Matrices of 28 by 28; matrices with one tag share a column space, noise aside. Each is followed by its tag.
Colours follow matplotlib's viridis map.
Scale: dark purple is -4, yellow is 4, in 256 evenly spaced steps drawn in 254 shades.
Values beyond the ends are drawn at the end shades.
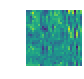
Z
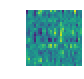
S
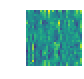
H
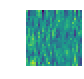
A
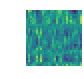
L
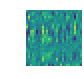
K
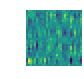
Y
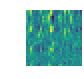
Z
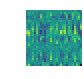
K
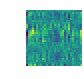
K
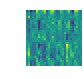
H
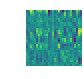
S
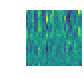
Z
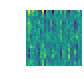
H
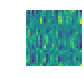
L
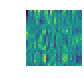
L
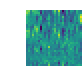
Z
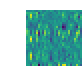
K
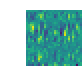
K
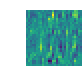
Y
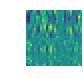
Z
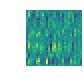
Y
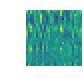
Z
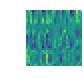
L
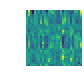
L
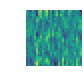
A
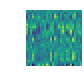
K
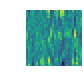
A
